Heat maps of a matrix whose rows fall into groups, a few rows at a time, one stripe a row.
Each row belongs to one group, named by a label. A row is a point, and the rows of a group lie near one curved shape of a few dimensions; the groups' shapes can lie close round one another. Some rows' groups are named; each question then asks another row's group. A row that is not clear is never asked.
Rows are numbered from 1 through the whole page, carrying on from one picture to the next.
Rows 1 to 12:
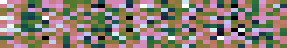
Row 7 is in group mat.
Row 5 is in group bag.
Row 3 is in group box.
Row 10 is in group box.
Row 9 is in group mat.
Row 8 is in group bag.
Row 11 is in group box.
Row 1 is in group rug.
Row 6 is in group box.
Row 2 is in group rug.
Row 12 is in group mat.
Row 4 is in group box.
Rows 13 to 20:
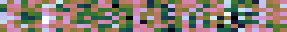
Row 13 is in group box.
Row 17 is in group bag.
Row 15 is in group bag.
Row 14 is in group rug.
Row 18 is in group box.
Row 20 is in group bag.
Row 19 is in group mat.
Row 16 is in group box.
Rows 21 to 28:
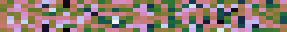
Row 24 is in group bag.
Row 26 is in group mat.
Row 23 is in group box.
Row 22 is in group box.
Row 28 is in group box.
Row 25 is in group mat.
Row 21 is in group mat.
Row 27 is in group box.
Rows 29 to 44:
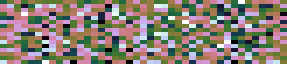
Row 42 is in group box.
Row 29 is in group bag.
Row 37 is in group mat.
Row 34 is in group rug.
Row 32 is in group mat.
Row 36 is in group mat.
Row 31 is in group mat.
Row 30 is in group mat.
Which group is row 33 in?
box
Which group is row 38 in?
box
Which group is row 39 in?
box
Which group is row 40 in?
box
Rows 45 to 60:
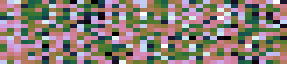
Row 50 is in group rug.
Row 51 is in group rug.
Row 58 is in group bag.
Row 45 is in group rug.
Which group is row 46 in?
box
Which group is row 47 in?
box
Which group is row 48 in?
box
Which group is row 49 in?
box
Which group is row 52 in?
box
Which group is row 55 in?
mat
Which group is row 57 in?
box
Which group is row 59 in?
box
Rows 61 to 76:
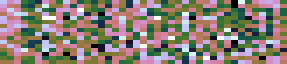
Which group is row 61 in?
bag
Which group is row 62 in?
bag
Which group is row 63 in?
mat
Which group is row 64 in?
mat
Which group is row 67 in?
mat
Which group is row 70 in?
box
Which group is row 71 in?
bag
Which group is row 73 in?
mat
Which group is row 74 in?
box
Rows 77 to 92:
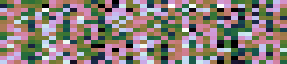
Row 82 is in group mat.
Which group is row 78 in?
box
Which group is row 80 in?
mat
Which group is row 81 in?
mat
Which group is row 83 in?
mat
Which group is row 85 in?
bag
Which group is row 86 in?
box
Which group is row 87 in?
bag
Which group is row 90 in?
mat
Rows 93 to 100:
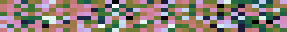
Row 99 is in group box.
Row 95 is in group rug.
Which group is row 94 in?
mat
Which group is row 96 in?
mat
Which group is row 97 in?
rug
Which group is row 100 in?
mat
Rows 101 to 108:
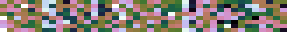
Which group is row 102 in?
mat
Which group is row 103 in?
mat
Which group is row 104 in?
box
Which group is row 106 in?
bag
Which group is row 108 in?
rug
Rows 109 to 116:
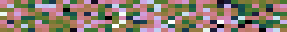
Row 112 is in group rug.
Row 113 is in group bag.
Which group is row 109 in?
bag
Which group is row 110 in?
mat
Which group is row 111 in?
mat
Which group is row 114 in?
box
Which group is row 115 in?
mat
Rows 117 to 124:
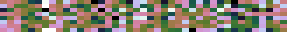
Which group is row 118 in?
box
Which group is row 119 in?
box
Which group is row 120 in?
bag
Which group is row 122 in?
rug
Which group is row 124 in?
mat
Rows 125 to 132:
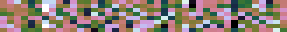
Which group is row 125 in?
mat
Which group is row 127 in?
rug
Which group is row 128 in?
box
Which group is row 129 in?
box
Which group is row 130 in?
bag
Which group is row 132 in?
rug
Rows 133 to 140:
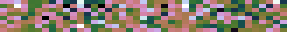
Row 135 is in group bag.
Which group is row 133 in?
rug
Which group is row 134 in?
mat
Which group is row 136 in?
box
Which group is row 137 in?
box
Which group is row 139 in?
mat
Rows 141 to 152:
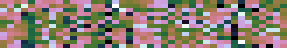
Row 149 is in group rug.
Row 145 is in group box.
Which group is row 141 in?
mat
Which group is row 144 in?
bag
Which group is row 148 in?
bag
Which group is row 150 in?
bag
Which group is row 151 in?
bag
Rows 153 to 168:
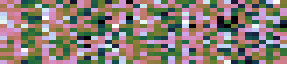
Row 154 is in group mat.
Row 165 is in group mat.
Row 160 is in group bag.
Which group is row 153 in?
bag
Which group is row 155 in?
box
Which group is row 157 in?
bag
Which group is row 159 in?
mat
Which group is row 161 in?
box
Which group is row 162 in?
rug
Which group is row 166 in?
mat
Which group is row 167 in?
box
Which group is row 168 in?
box
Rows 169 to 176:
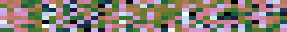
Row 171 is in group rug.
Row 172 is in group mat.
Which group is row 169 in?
bag
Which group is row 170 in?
box
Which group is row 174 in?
rug
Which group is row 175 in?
rug
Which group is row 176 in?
box
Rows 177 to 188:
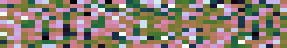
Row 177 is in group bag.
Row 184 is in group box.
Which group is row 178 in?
box
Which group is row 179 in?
box
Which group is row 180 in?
rug
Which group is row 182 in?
mat
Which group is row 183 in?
mat
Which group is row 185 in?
rug
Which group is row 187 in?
bag
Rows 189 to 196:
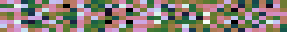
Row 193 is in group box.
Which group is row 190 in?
mat
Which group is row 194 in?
bag
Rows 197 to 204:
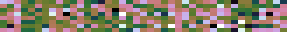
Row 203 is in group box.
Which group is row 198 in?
box
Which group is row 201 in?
rug
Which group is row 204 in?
bag
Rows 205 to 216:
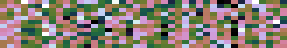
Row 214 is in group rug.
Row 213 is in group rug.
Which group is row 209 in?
mat
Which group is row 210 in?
rug
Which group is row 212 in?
bag
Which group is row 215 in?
box
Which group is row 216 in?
box
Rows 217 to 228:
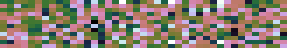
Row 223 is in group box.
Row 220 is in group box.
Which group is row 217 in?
box
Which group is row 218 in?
box
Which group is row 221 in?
bag
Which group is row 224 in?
rug
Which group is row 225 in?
rug
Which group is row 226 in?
mat
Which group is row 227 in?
box
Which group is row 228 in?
box
